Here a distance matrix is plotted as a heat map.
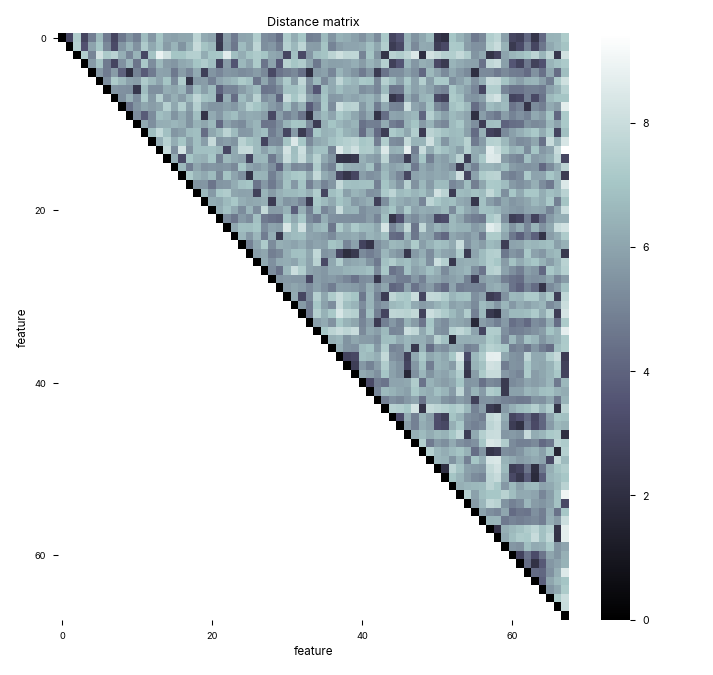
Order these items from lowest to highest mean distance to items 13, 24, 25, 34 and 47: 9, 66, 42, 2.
42, 9, 66, 2
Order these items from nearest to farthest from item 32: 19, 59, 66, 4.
66, 4, 19, 59
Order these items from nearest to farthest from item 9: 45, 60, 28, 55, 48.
55, 28, 48, 60, 45
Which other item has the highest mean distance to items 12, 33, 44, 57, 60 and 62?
67
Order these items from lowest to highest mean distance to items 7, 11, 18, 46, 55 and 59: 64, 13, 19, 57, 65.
19, 64, 57, 65, 13
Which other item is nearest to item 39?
46
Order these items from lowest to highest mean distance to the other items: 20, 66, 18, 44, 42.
42, 44, 66, 20, 18
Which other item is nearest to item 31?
20
